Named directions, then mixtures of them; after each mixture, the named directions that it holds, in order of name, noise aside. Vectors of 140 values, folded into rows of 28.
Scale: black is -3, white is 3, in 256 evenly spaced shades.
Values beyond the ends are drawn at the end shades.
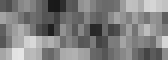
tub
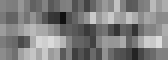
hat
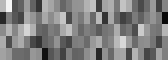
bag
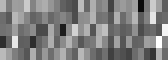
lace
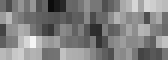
tub.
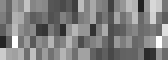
lace, tub.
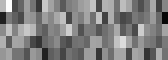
bag.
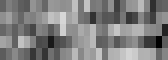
hat, lace.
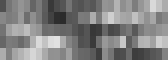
hat, tub.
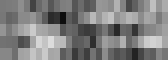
hat.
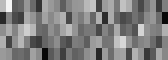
bag.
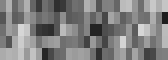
bag, tub.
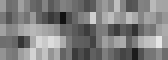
hat.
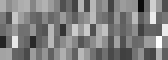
lace.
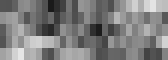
tub.
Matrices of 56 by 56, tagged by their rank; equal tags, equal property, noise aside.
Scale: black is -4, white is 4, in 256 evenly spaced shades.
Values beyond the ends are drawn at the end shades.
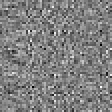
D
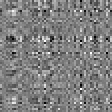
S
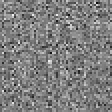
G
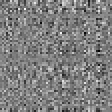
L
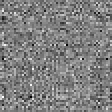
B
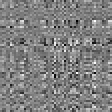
S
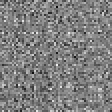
G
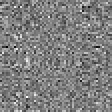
G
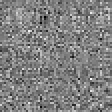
G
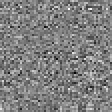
G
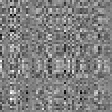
S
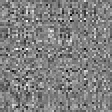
D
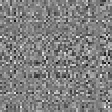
L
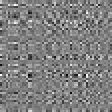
S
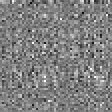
L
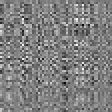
L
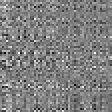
D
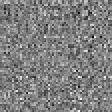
B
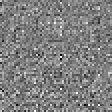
B
